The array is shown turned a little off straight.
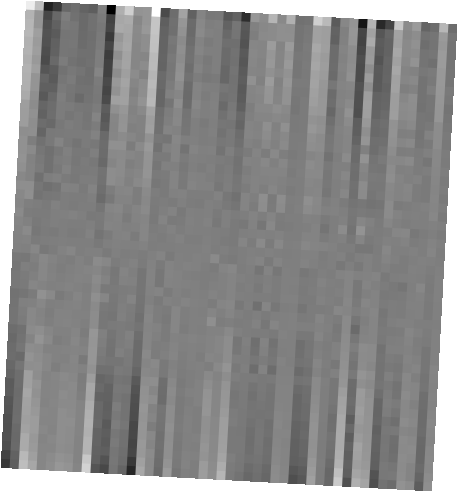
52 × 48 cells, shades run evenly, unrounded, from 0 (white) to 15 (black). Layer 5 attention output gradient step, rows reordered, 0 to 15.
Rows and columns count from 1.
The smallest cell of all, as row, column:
1, 15
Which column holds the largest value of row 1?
10
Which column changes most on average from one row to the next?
39
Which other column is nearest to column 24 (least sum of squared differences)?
8
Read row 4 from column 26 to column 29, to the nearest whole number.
7 7 6 7
